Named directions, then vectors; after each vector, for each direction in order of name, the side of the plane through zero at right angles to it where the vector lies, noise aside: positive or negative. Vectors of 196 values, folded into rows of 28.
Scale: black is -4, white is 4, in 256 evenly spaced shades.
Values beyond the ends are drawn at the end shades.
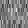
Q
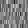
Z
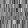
negative, positive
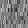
negative, negative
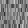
positive, negative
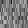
negative, positive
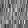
positive, positive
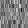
positive, negative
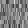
positive, negative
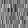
negative, negative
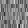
positive, negative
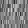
positive, positive
